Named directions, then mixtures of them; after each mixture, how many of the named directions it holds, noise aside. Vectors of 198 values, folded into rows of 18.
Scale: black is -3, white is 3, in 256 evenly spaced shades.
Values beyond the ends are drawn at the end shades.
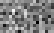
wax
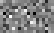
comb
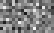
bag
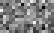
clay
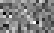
three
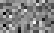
four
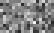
two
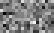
three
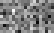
one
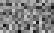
three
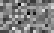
four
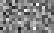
two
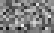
four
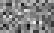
four
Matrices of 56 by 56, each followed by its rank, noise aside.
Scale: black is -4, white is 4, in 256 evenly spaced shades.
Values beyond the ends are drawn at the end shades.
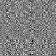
five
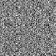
eight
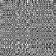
five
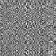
five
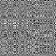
four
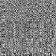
six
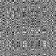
five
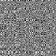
seven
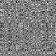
five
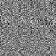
eight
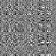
four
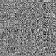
eight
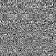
eight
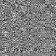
six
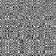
five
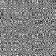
six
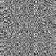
seven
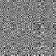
five
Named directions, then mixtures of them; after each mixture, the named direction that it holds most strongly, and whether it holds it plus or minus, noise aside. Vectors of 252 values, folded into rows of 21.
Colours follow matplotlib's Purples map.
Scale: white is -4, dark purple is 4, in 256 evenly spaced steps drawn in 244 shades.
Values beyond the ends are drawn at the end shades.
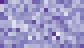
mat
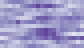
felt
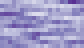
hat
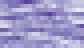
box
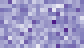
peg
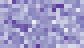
peg, minus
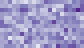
peg, plus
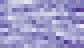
box, minus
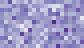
peg, plus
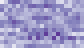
mat, minus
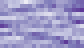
box, minus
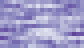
felt, minus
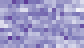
box, plus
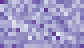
mat, plus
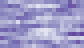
felt, minus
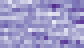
box, minus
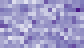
peg, plus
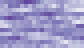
box, plus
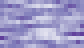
felt, minus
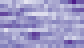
hat, plus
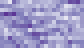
hat, plus
